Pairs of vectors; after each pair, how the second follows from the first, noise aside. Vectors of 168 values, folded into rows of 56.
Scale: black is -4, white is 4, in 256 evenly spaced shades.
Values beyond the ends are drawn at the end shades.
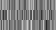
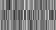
reversed.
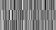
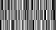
reversed, negated, scaled up.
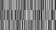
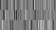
reversed, partly zeroed.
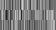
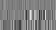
wrapped around, negated, partly zeroed.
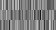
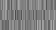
reversed, shrunk.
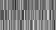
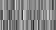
sign-scrambled.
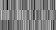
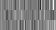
wrapped around, negated, partly zeroed.
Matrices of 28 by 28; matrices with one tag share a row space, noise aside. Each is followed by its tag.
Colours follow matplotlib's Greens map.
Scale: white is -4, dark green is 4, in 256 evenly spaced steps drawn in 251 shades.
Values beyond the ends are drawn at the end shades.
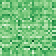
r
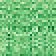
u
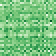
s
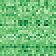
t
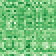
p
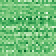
t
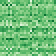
u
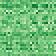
u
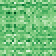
p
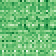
t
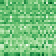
s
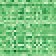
p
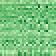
t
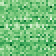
s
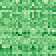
r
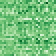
t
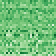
u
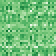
u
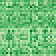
u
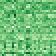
p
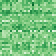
r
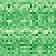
u
